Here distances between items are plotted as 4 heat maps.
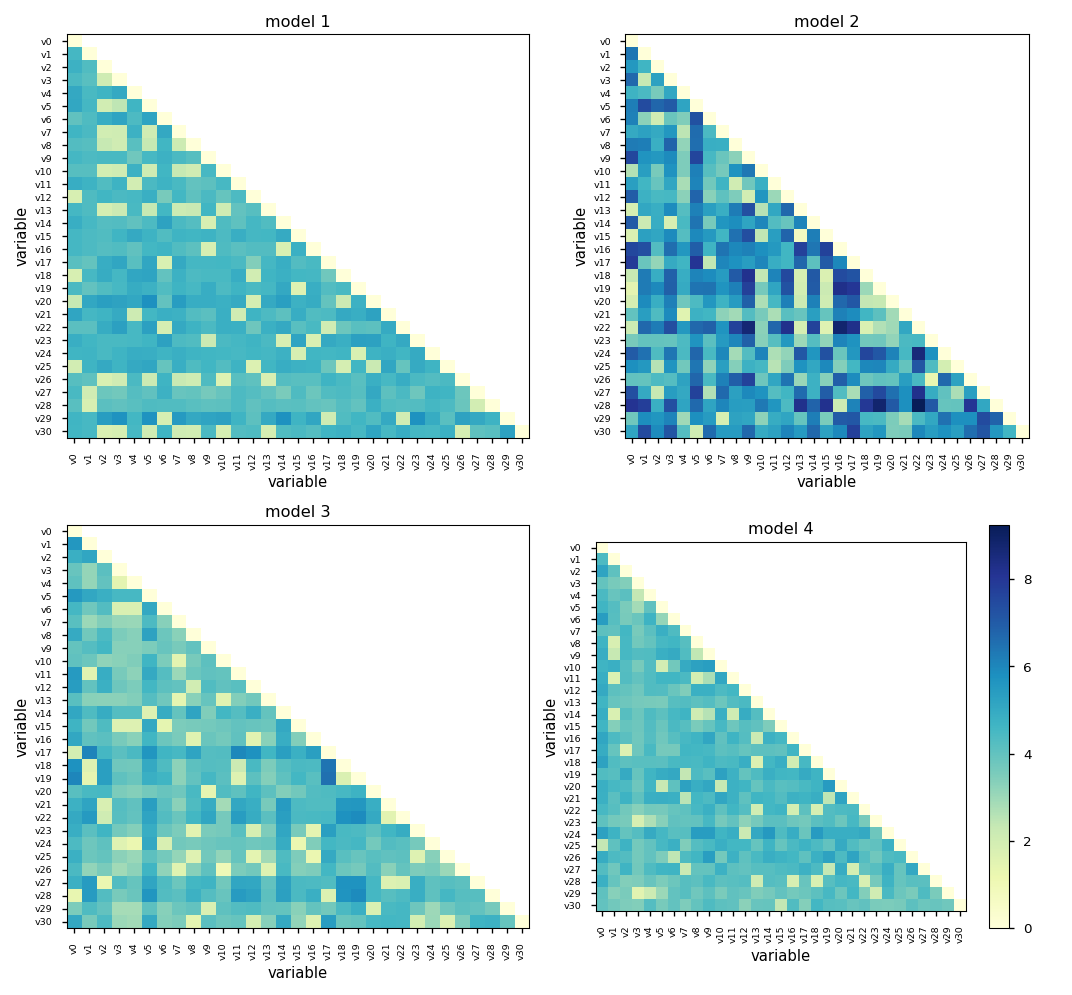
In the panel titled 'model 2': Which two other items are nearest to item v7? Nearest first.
v29, v4
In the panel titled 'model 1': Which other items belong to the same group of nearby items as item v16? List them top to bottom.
v9, v14, v23
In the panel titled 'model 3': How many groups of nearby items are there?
8
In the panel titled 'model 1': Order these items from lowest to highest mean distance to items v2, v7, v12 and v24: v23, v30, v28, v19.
v30, v19, v28, v23
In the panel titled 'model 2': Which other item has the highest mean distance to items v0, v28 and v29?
v17
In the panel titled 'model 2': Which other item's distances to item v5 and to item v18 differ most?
v22
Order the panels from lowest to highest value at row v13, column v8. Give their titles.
model 1, model 3, model 4, model 2
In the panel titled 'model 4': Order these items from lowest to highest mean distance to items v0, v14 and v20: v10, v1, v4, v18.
v1, v10, v4, v18
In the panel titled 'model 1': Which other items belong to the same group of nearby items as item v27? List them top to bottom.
v1, v28
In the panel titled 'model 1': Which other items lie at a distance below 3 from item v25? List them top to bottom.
v0, v12, v18, v20
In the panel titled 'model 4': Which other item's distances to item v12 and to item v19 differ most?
v24
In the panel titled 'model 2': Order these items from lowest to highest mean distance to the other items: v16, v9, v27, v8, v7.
v7, v8, v27, v9, v16
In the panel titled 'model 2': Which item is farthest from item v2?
v5
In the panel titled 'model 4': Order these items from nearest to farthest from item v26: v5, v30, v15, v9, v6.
v6, v5, v30, v15, v9
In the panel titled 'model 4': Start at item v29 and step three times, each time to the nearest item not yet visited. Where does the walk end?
v4
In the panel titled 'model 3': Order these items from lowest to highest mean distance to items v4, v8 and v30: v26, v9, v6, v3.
v3, v6, v26, v9
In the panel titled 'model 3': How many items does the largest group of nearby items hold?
6
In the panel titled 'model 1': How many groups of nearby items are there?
7
